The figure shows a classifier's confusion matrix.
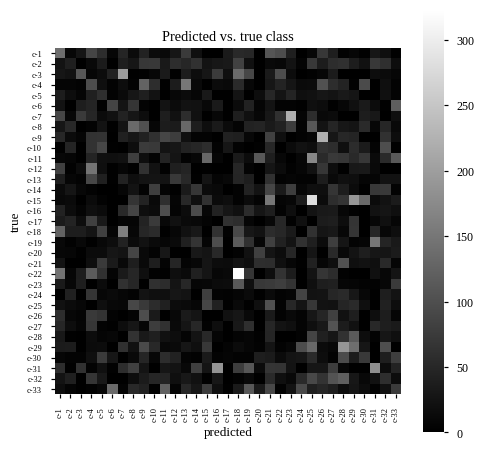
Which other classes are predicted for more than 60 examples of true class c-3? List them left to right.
c-7, c-16, c-18, c-19, c-22
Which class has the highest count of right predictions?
c-31
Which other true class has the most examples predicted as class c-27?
c-32
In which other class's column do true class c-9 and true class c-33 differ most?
c-26
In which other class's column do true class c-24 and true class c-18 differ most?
c-7
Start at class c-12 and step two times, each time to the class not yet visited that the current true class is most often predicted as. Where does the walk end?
c-13
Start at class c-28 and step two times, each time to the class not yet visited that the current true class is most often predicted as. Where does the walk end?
c-25
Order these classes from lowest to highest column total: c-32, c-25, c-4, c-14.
c-14, c-32, c-4, c-25
